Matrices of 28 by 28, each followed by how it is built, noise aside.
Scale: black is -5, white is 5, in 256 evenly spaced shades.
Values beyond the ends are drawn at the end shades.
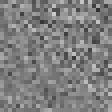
upper triangular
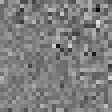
upper triangular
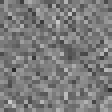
Toeplitz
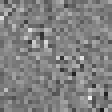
block diagonal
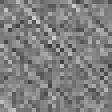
Toeplitz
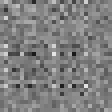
low rank
